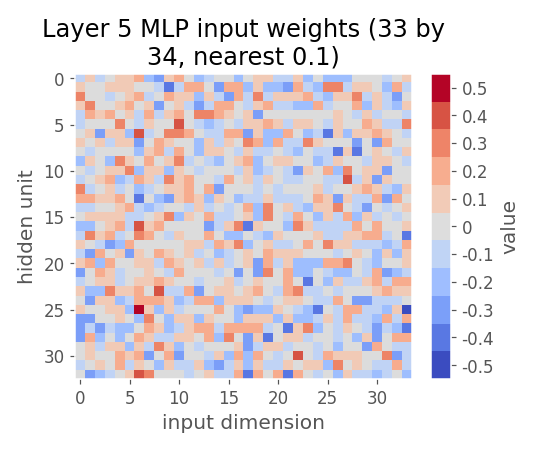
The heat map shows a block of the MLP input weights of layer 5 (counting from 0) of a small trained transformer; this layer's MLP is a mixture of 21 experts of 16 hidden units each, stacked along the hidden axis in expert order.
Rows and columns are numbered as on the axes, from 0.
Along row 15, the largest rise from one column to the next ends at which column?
19
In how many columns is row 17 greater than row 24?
15
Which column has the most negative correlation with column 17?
6
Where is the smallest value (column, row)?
33, 25
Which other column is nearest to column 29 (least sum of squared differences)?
11
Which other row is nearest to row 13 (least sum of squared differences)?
10
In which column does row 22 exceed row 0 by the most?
8
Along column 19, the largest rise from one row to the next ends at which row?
29
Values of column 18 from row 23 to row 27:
0.2 0 -0.2 0.1 0.2
